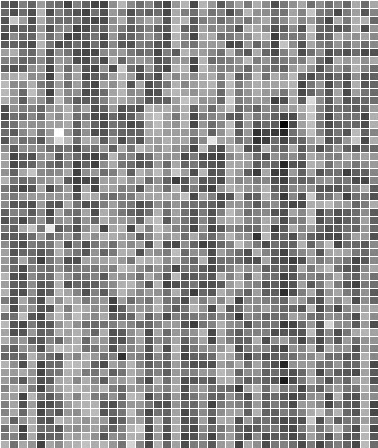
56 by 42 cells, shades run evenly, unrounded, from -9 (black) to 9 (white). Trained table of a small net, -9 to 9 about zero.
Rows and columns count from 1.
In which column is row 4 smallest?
9
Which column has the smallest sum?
32
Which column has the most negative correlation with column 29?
18
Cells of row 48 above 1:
15
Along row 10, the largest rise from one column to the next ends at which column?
7
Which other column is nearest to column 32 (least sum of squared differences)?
31
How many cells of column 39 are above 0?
12
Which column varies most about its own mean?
10
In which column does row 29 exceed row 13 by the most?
6
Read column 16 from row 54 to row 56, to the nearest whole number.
5 3 0
